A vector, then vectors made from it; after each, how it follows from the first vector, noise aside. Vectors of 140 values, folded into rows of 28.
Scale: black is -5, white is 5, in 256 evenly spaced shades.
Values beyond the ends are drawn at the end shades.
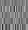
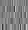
partly zeroed.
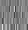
negated, partly zeroed.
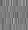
reversed, negated, shrunk.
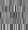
negated.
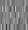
partly zeroed.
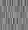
reversed, shrunk.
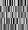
reversed, scaled up.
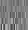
negated, partly zeroed.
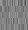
reversed, shrunk.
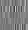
partly zeroed.
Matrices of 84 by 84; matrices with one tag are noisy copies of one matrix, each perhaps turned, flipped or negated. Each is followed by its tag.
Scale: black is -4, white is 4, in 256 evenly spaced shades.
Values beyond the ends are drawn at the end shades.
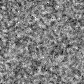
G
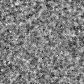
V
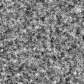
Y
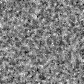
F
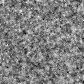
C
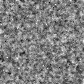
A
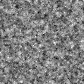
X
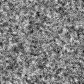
G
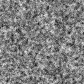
G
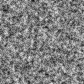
Y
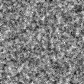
Y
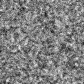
G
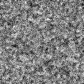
G
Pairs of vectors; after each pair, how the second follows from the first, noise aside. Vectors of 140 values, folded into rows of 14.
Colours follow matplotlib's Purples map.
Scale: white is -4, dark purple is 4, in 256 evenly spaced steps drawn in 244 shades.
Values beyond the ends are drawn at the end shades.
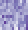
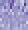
wrapped around, negated, partly zeroed.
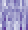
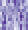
copied.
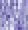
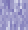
reversed, shrunk.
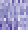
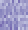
shrunk.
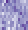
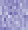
wrapped around, negated, shrunk.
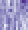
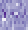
wrapped around, negated, partly zeroed.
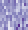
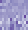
wrapped around, negated, partly zeroed.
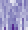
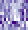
wrapped around, negated, scaled up.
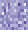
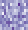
copied.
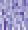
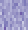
shrunk.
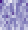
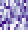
wrapped around, negated, scaled up.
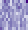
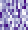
wrapped around, negated, scaled up.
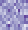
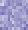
reversed, shrunk.
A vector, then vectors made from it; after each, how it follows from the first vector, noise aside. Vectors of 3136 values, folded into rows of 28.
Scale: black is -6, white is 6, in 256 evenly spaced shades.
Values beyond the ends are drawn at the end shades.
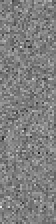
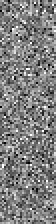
wrapped around, negated, scaled up.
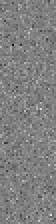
wrapped around, negated, partly zeroed.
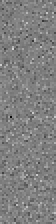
wrapped around, negated, partly zeroed.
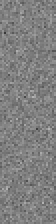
wrapped around, negated, shrunk.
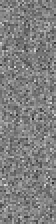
wrapped around, negated.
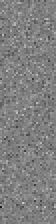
negated, partly zeroed.
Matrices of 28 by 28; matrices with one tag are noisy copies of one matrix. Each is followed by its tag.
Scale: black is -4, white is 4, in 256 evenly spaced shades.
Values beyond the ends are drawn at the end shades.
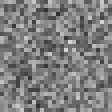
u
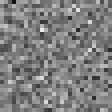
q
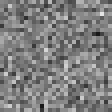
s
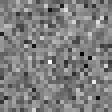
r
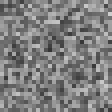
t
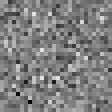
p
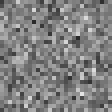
r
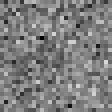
u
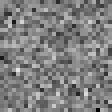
p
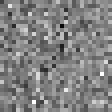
u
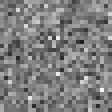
t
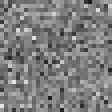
t
